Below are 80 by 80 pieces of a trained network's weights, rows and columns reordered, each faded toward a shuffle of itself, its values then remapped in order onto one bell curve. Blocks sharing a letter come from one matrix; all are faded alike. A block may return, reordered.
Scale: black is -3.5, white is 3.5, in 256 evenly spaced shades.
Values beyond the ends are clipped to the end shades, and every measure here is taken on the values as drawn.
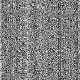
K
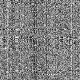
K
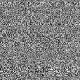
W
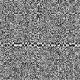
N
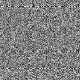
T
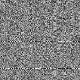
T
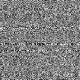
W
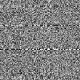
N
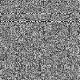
T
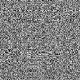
W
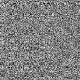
W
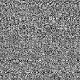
W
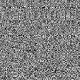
W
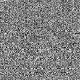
W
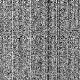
K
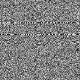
T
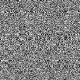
W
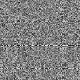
T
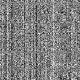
K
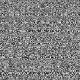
W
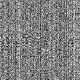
K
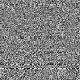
N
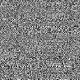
W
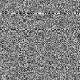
N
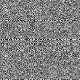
N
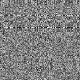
N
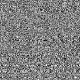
W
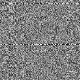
T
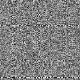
T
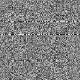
T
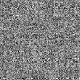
W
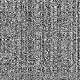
K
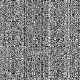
K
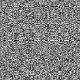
N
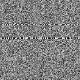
T
